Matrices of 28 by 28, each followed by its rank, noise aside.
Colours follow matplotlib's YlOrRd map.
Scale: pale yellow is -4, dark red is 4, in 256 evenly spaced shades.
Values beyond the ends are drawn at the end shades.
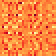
three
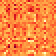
four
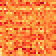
four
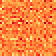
four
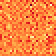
six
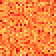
eight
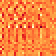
three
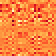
three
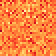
eight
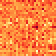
six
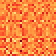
three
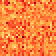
eight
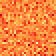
eight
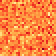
eight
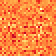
six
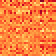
three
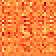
three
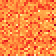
eight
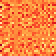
four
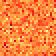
eight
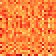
four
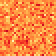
eight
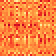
three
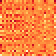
three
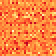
eight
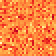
eight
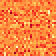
six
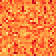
eight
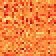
four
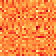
four
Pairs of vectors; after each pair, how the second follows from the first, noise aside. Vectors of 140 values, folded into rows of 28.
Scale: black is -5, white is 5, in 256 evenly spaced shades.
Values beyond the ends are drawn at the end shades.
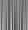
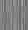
wrapped around, shrunk.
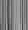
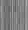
wrapped around, negated, shrunk.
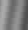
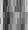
wrapped around, negated, scaled up.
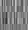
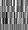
scaled up.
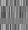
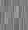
wrapped around, shrunk.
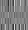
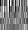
wrapped around, negated, scaled up.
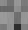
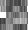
wrapped around, negated, scaled up.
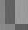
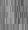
negated, partly zeroed.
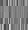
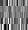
scaled up.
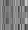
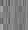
reversed, shrunk.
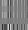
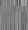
reversed, negated, shrunk.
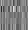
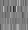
negated, partly zeroed.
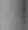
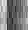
wrapped around, negated, scaled up.
